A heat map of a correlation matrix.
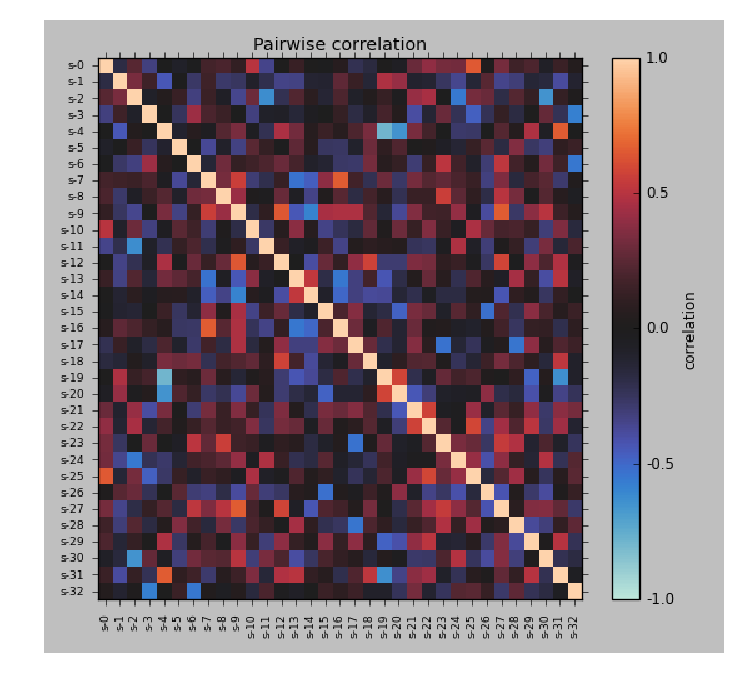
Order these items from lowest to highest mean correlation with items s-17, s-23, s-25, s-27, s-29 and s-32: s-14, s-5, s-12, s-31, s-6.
s-14, s-5, s-6, s-31, s-12
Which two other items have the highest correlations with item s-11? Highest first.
s-24, s-30
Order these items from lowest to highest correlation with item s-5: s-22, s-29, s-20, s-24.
s-29, s-24, s-22, s-20
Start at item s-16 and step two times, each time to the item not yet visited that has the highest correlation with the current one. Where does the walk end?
s-9
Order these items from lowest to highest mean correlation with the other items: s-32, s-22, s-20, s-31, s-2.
s-20, s-32, s-2, s-31, s-22
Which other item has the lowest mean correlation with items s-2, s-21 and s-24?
s-3
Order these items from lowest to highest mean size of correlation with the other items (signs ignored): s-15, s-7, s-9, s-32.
s-32, s-15, s-7, s-9
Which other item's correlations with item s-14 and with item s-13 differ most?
s-18
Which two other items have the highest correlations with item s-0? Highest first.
s-25, s-10
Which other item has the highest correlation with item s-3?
s-6
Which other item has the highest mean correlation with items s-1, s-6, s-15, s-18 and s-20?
s-19
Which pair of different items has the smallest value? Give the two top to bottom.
s-4, s-19
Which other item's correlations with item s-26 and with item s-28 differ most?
s-23
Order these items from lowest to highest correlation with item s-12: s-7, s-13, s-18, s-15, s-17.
s-13, s-7, s-15, s-17, s-18
